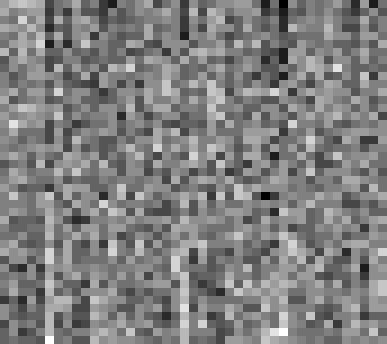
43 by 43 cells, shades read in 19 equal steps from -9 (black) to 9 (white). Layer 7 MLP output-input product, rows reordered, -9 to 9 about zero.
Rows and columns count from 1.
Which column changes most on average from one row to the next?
31
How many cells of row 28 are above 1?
12
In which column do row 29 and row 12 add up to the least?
33
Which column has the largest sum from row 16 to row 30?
2
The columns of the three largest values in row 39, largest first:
21, 30, 40
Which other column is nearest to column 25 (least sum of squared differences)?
5
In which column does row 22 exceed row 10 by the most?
32
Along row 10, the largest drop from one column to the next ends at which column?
42
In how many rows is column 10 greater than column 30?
20
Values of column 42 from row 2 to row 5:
1 -2 -3 2
